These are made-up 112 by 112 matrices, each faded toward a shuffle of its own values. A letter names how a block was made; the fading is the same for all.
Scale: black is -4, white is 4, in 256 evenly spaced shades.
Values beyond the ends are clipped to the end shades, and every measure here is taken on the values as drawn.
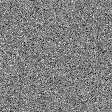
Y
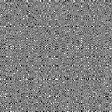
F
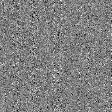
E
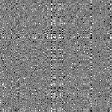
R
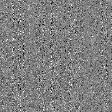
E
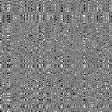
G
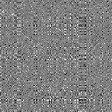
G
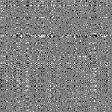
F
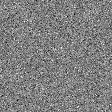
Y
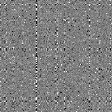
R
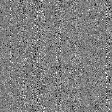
E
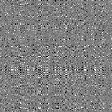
F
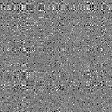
F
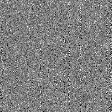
E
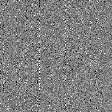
E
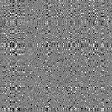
G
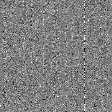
E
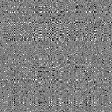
F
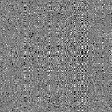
R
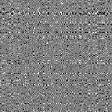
F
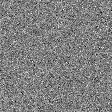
Y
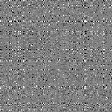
F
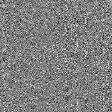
E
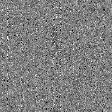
E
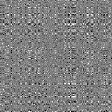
G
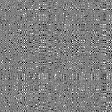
G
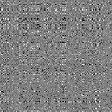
F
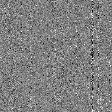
E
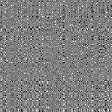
G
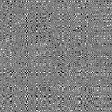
G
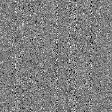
E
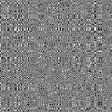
G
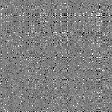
F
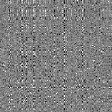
R
